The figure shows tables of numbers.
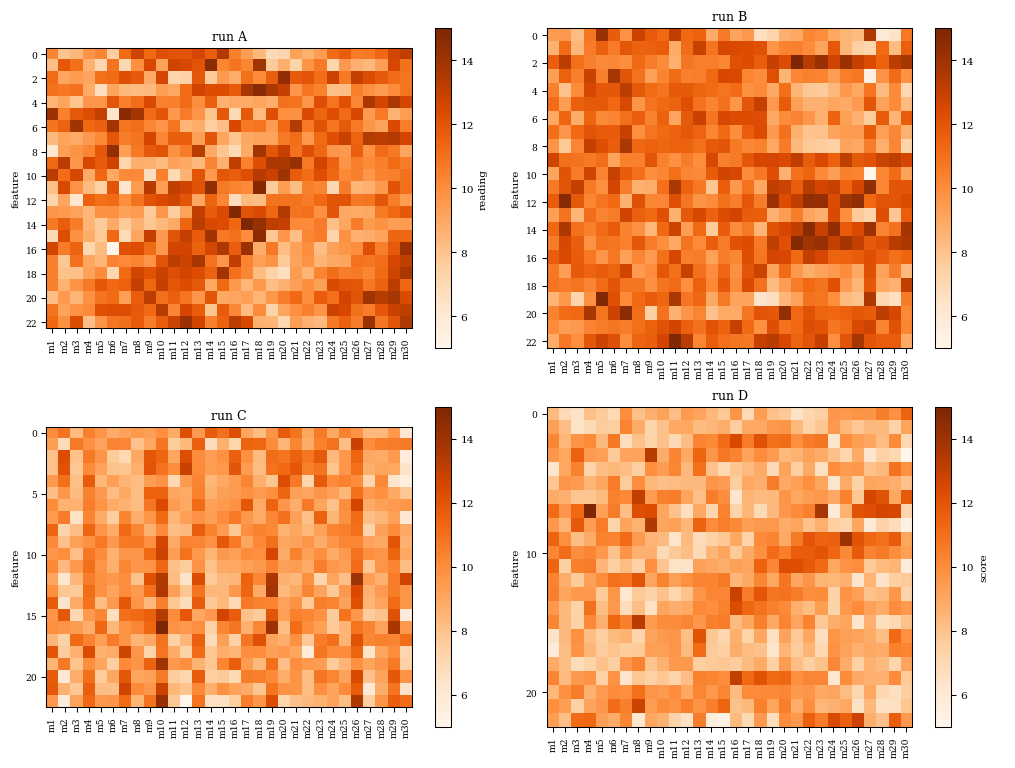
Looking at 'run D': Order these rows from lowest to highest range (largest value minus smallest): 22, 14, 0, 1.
1, 0, 14, 22
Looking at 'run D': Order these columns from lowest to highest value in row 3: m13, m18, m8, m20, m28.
m28, m20, m8, m18, m13
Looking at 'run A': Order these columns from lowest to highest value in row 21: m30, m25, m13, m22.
m22, m13, m25, m30
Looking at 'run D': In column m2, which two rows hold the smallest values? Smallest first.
0, 11
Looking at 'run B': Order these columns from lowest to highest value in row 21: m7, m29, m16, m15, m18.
m18, m7, m15, m29, m16
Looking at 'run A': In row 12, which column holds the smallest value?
m3
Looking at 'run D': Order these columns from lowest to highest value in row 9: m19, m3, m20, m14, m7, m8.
m14, m3, m20, m8, m19, m7
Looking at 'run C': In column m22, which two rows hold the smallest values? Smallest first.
18, 4
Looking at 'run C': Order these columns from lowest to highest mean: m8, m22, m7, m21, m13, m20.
m22, m8, m20, m21, m7, m13
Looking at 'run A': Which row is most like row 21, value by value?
19
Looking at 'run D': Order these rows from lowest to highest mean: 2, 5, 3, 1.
1, 5, 3, 2
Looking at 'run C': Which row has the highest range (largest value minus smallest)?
22
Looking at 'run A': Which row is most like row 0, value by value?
18
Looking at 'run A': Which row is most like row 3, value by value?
14
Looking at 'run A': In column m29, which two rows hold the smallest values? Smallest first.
5, 14
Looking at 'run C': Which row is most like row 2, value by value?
3
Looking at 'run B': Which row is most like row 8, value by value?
4
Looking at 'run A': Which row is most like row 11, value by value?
15
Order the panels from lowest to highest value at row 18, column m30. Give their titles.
run C, run D, run B, run A
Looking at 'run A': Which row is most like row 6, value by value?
9
